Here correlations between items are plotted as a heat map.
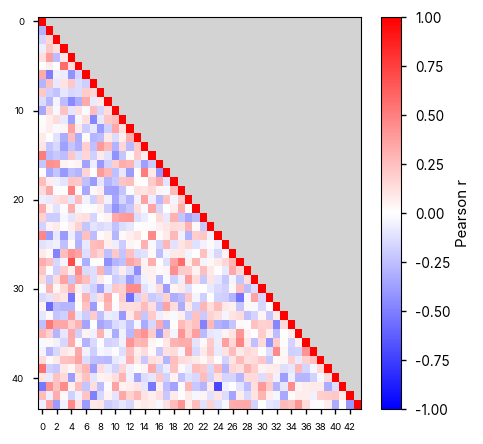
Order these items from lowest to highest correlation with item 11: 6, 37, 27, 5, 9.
27, 37, 5, 6, 9
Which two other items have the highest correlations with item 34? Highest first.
1, 41
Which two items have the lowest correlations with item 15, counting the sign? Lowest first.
41, 10
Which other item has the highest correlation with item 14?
17
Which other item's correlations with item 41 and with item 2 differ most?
24
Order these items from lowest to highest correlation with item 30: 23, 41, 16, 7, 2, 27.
7, 23, 2, 16, 27, 41
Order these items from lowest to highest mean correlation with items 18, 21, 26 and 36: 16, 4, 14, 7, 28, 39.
7, 16, 14, 39, 28, 4
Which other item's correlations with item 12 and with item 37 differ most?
20
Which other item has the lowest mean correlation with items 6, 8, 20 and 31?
12
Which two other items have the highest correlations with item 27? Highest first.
4, 19
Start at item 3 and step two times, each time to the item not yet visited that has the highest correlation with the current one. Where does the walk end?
28
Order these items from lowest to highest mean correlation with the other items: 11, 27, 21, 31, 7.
7, 31, 11, 21, 27
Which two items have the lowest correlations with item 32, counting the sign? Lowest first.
1, 34
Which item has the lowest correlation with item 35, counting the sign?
16
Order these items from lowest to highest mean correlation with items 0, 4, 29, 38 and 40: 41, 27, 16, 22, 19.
41, 16, 22, 19, 27
